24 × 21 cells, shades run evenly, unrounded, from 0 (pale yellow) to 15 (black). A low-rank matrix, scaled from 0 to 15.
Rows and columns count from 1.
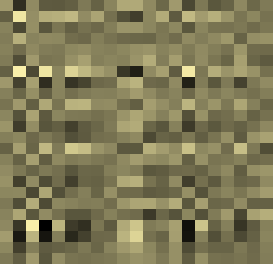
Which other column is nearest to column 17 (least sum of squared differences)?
8
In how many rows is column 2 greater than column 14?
15
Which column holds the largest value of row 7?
11
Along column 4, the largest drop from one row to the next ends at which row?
7
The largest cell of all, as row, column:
21, 4
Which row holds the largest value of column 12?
20
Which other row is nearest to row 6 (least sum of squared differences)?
5
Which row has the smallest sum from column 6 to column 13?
14
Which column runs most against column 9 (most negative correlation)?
3
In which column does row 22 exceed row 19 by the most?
6
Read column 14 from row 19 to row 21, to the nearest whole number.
4 10 5
